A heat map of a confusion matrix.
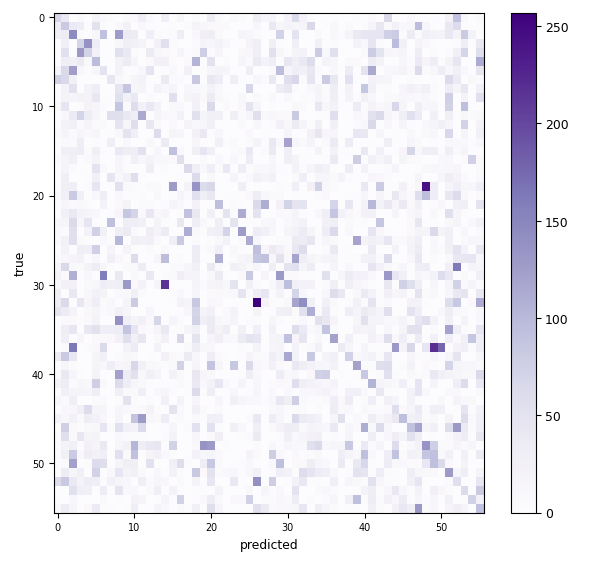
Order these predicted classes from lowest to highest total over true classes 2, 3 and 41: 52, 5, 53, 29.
52, 29, 5, 53
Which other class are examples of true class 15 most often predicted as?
46
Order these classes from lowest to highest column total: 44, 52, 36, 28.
28, 44, 36, 52
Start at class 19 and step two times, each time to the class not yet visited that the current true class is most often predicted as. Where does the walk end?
20
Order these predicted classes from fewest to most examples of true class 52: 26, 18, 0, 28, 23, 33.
33, 18, 23, 0, 28, 26
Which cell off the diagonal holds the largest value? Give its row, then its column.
32, 26
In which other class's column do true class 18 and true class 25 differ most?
39
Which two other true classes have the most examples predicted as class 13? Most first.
34, 48
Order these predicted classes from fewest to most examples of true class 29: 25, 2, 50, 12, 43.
12, 50, 25, 2, 43
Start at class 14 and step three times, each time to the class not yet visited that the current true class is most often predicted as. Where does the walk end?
51
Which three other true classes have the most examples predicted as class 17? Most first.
24, 22, 38
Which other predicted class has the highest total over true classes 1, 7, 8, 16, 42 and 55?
47
